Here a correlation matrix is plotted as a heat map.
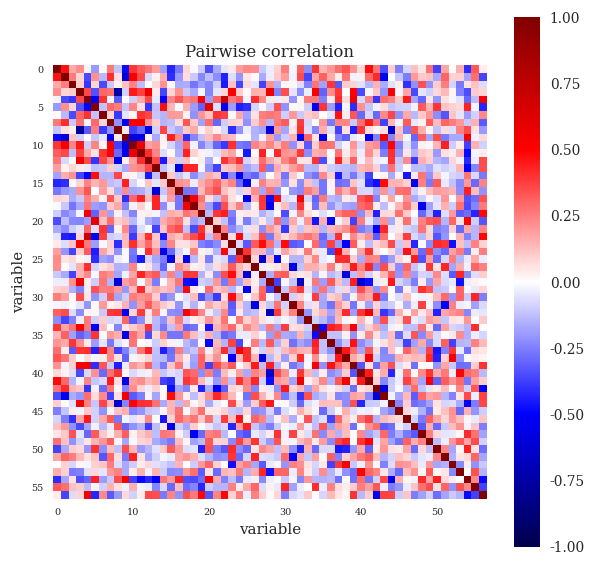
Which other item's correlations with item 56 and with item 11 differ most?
7
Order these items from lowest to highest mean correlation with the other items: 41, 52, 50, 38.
50, 52, 38, 41
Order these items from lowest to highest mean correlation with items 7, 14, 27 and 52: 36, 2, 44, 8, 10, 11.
36, 2, 8, 44, 10, 11
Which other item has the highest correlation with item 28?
3
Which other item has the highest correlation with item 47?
25
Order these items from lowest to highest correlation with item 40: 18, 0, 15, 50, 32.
15, 0, 50, 18, 32
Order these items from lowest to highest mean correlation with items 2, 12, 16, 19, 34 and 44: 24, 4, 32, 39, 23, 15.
32, 24, 15, 23, 4, 39
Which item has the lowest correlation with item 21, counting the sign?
42
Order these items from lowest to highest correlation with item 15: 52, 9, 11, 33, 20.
52, 11, 33, 20, 9
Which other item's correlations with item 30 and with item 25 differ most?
27
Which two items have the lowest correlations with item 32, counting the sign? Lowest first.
28, 9
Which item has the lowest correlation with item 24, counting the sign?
14
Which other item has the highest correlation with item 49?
41
